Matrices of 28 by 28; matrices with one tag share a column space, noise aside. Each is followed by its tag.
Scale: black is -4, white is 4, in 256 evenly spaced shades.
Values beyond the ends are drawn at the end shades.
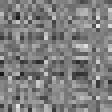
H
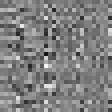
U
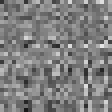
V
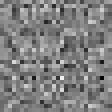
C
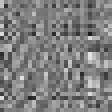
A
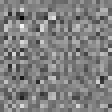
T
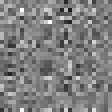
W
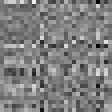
V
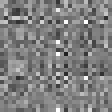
W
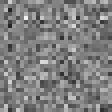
H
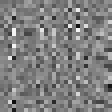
U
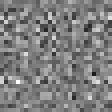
T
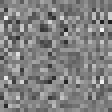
T
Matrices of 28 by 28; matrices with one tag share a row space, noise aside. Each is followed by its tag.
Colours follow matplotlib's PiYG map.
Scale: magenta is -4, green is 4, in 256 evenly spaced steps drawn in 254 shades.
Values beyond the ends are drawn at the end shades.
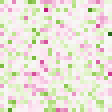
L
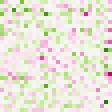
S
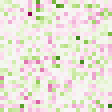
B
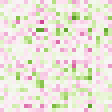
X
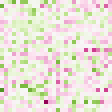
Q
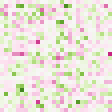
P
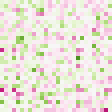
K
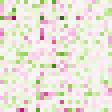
P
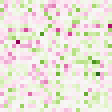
Q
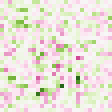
P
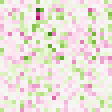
B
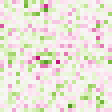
L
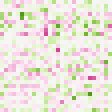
Q
